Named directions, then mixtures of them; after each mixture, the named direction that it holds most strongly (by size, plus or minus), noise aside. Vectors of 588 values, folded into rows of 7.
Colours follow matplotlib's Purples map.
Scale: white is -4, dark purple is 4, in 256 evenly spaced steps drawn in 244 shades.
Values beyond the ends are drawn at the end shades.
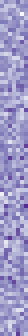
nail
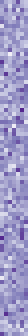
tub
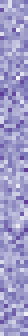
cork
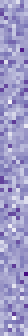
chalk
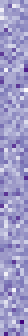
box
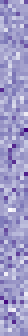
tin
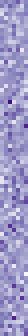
chalk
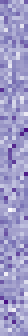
tin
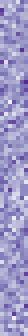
chalk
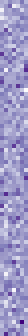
box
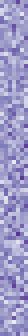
nail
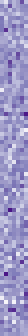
tin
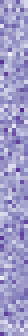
tub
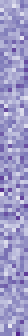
nail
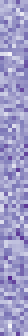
nail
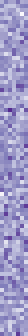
nail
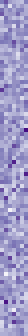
tin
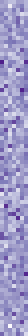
chalk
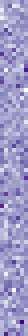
box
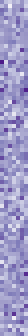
chalk
